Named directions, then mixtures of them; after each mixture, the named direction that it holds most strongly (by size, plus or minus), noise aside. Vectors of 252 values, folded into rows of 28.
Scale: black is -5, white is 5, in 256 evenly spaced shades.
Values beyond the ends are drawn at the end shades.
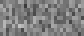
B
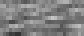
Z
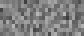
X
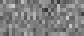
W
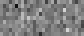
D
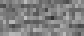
Z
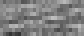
Z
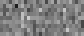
D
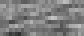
Z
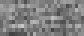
Z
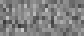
B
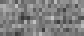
D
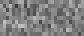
B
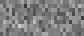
B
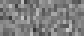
X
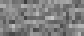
Z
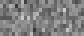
D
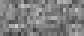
Z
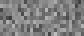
X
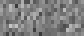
D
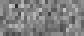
D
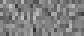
W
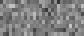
W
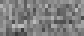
B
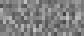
X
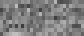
Z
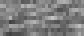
Z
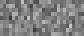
W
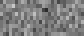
W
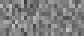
B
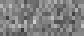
B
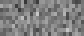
X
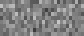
W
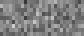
X
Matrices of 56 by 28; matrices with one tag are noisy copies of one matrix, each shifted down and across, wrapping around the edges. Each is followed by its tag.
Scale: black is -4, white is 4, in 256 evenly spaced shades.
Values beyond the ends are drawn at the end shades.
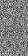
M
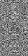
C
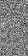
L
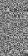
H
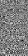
H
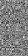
H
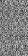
M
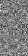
H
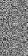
H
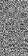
L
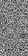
L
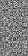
H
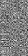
C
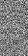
L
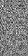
L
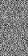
M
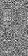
C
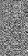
C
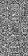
C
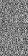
M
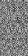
M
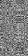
C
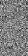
H
